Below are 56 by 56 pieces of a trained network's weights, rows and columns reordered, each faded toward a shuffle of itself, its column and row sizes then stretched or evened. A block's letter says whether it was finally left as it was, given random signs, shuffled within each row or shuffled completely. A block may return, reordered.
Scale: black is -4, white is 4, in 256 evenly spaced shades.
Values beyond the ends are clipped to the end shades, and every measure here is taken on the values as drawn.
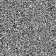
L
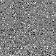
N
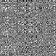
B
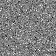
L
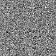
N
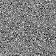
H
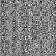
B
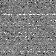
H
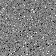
L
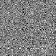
B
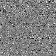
H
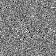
H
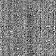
B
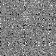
N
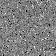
L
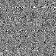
N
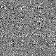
N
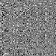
B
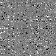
B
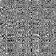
B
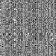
B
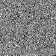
H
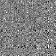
B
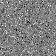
L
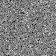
L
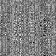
B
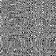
B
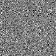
N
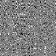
B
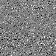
H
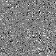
N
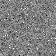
L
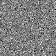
L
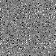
N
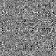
B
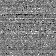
H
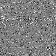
H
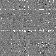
B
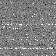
H
